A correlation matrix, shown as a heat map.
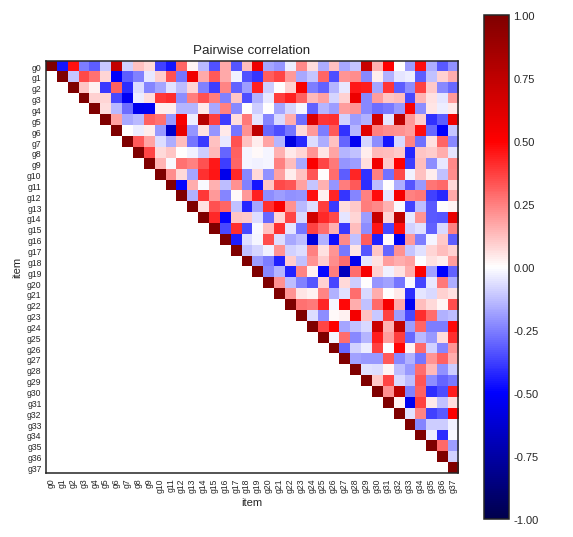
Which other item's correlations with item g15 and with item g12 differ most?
g6
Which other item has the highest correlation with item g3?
g28
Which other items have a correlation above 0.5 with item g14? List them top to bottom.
g5, g24, g30, g32, g37
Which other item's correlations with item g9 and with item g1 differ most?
g4
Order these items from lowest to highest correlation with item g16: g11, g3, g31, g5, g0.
g5, g3, g11, g31, g0
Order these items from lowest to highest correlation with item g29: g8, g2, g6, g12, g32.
g32, g8, g12, g2, g6
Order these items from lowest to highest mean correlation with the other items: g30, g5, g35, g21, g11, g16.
g16, g35, g11, g21, g5, g30
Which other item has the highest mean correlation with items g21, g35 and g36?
g11
